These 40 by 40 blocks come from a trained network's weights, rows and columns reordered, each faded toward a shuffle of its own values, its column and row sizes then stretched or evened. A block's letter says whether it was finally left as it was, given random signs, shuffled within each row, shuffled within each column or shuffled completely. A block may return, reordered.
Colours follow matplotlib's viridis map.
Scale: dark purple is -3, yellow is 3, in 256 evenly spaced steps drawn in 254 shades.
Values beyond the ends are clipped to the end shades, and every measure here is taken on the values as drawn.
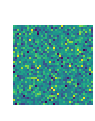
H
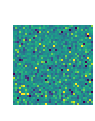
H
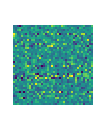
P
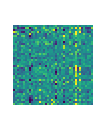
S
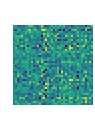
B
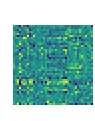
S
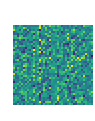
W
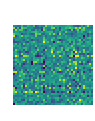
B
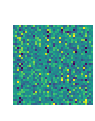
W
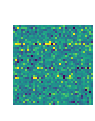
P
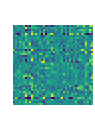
S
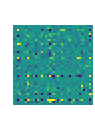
B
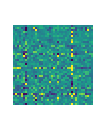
B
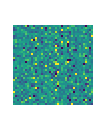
W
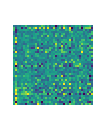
B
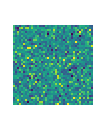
H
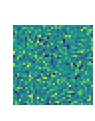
H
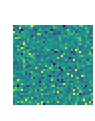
H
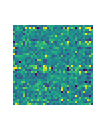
S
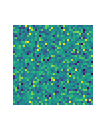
H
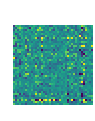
B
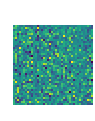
W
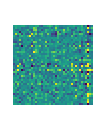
B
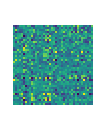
B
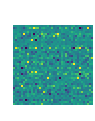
P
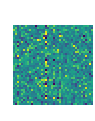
W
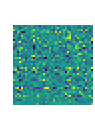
B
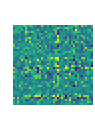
B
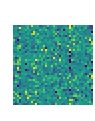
W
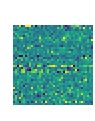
P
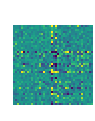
B
